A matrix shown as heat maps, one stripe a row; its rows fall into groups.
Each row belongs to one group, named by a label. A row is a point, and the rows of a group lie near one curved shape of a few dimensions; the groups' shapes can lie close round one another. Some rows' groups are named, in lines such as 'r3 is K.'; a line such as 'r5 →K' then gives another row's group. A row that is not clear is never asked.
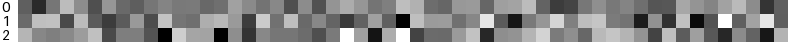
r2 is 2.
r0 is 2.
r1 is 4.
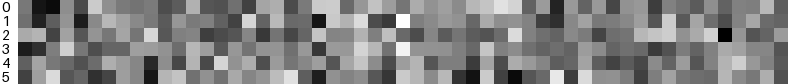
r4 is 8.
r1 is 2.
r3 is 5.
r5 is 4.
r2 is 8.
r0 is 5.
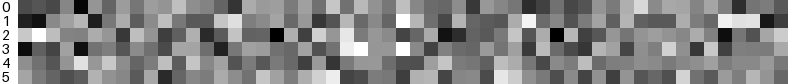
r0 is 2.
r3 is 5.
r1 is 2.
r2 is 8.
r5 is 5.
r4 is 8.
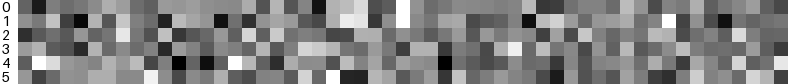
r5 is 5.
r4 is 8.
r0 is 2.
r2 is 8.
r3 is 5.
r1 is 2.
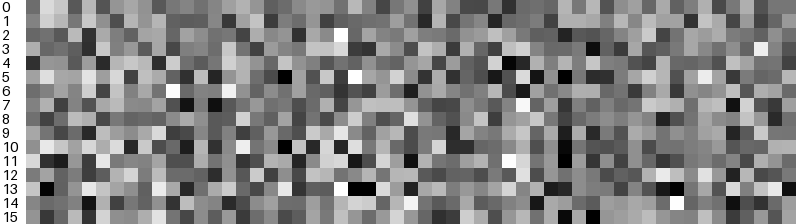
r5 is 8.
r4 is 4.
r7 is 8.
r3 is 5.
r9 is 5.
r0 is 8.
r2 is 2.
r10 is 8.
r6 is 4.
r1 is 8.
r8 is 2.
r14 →2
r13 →5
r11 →5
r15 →5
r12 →8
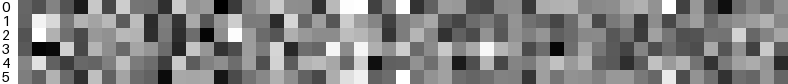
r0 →2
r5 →2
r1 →8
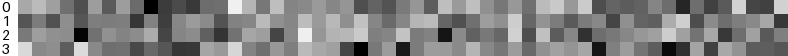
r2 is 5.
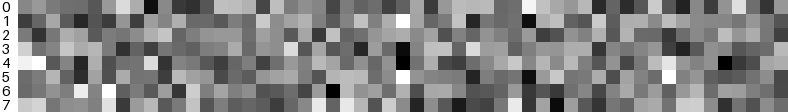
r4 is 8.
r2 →5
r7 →8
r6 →8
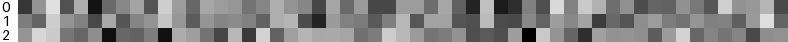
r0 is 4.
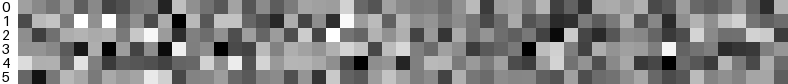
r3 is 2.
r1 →8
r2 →5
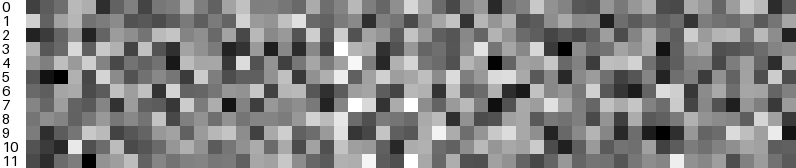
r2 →2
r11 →2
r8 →5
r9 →5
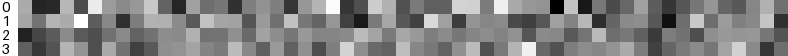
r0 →5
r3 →2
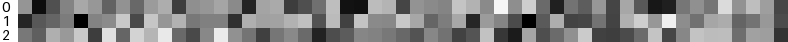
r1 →2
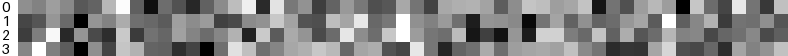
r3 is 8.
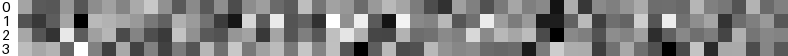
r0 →5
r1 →2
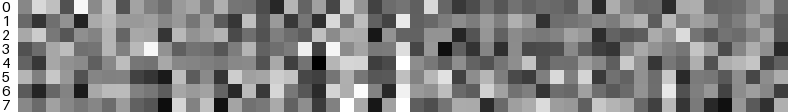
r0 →8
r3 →5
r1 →2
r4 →2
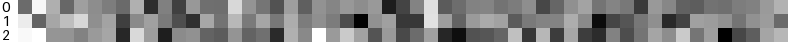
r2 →8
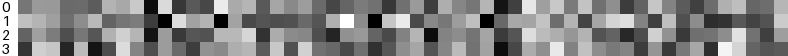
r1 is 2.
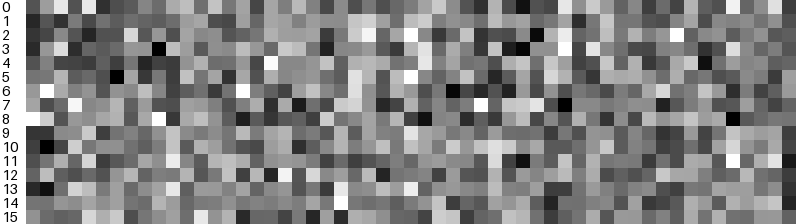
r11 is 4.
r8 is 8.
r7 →2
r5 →2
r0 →4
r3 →4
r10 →5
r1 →5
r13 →5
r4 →5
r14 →5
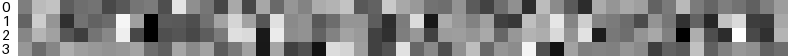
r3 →2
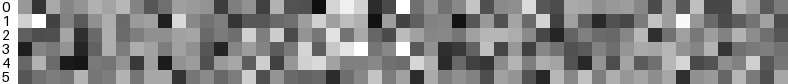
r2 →2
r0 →2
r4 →5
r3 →5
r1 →8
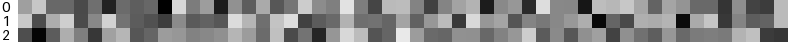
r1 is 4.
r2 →2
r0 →2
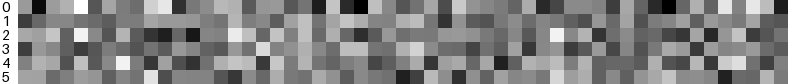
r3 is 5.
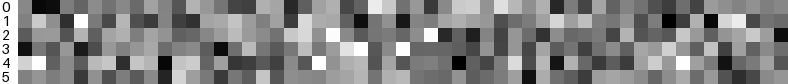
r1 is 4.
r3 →5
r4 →8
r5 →2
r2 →5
